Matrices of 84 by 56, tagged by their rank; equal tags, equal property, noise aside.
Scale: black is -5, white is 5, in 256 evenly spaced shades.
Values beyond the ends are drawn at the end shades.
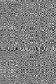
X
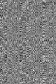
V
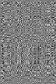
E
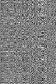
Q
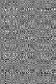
E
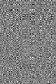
Q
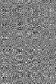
Q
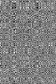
E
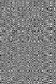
X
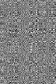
Q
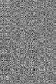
V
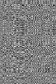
V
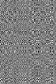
X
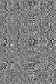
E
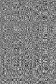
V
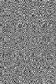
V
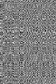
X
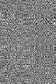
V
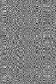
X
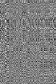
E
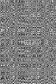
E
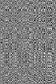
X
